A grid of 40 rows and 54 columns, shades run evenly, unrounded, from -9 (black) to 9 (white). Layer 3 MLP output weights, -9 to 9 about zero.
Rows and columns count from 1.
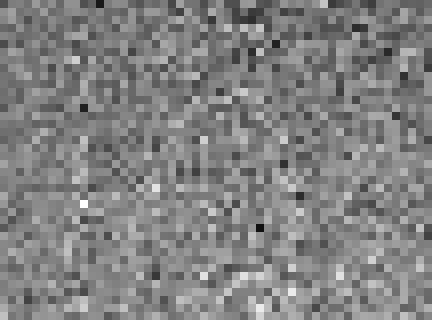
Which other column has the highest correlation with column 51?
43
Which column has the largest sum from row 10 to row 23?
11
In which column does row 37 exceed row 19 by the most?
37
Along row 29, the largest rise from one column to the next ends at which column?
34
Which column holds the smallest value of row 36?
27
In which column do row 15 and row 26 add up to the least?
50
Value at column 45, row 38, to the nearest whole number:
2
